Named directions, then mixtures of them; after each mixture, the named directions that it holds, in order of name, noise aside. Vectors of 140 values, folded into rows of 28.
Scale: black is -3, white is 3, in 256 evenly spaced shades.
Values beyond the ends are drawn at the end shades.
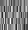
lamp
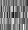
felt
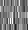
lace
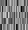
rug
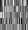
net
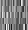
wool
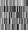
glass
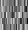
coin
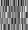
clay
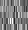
coin, lace.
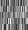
clay, lace, lamp.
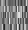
coin, glass.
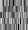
coin, net.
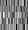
coin, lamp, rug.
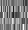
felt.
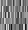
rug, wool.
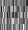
felt.
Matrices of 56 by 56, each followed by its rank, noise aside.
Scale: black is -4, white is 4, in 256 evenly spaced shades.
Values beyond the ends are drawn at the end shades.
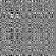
four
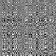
four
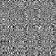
five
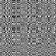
two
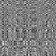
three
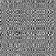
three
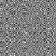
four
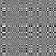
one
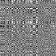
two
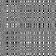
one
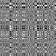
one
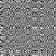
three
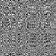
five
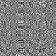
four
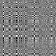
one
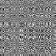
four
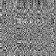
five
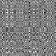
four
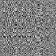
five
